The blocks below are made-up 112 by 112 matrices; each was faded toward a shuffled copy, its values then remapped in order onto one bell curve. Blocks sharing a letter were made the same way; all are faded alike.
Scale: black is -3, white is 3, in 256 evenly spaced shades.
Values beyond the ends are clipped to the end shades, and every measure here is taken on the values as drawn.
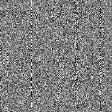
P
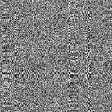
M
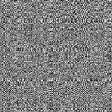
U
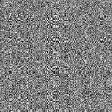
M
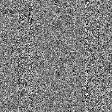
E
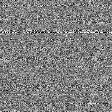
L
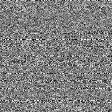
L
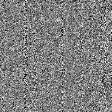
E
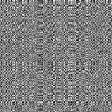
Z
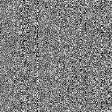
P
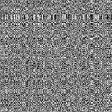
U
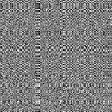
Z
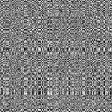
Z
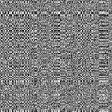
Z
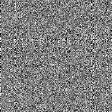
P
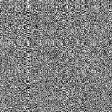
M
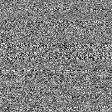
L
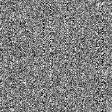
E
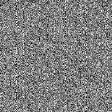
E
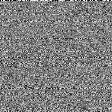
L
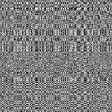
Z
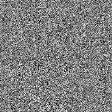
E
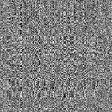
M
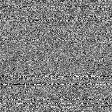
L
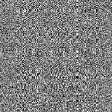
M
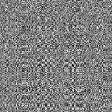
U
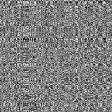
U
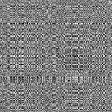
Z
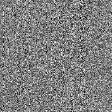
E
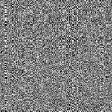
M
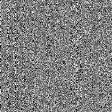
E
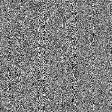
E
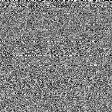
L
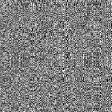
M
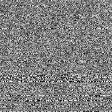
L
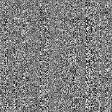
P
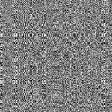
M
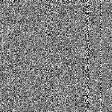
P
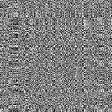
U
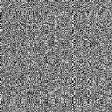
M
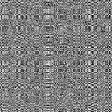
Z
